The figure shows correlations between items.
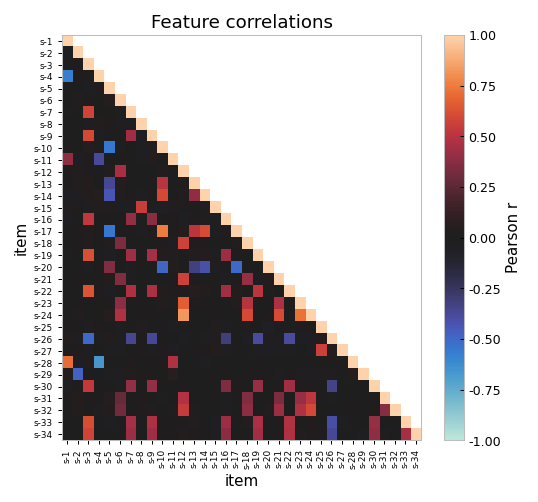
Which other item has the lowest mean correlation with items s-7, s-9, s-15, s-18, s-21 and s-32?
s-26
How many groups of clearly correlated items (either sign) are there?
7
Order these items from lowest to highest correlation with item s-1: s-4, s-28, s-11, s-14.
s-4, s-14, s-11, s-28
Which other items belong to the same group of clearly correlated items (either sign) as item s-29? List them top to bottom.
s-2
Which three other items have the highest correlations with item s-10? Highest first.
s-17, s-14, s-13
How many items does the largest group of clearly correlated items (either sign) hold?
10
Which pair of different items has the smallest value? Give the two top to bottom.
s-4, s-28
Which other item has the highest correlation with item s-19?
s-3
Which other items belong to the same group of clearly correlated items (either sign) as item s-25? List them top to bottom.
s-27
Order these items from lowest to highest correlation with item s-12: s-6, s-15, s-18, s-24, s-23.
s-15, s-6, s-18, s-23, s-24
